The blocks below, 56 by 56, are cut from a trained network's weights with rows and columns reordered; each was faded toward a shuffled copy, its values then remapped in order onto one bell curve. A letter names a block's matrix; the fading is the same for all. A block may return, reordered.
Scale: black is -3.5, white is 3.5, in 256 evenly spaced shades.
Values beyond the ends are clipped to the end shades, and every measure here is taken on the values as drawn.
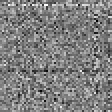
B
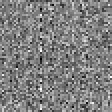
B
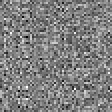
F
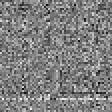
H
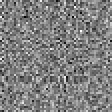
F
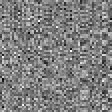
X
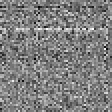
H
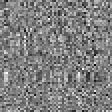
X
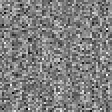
X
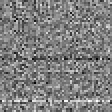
H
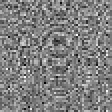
X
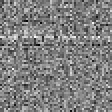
H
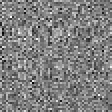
F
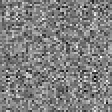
X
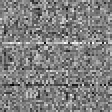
H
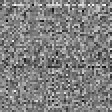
B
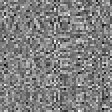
F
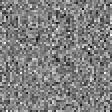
X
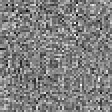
X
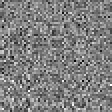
F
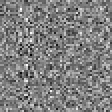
F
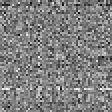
B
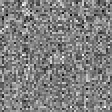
F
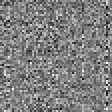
B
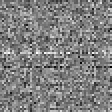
H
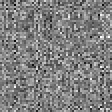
F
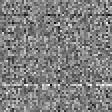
B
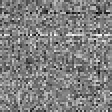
H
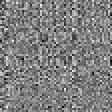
F
